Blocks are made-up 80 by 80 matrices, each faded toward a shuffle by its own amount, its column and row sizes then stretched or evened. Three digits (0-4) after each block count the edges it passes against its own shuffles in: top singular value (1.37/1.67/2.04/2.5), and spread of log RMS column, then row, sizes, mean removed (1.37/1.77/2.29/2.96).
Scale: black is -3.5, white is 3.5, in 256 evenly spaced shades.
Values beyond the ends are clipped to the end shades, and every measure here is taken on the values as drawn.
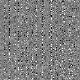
2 4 1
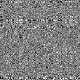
3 1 3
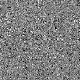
1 1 2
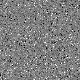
1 1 1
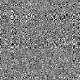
3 3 3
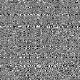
3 2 4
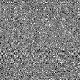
3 0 2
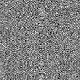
3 0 0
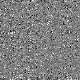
0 2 2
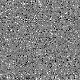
2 1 1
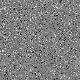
0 2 1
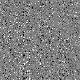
2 2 0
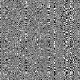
4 4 1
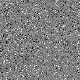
2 1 1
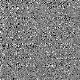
0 2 3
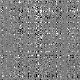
3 4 3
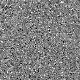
0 1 0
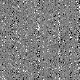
1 4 0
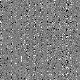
2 4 1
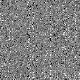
1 3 1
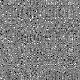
3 1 0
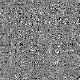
0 3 3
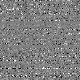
0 0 4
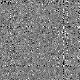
2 3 2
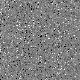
0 2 0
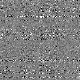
0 2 4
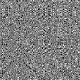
3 2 1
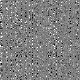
2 4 1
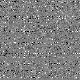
0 1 4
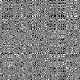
4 2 3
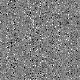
1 3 0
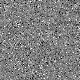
0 0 1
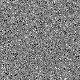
0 2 0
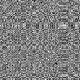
4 0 2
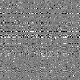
4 1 4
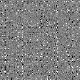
3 3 2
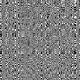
4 4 2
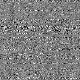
0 0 4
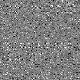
3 0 3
